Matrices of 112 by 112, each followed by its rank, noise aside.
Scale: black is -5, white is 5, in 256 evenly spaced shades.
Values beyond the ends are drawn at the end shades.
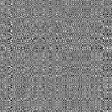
five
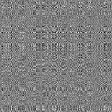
three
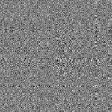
seven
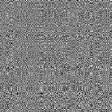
five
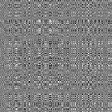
three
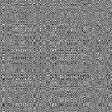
four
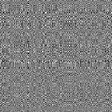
five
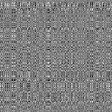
three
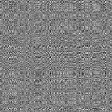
four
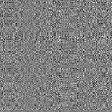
six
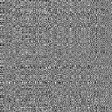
six
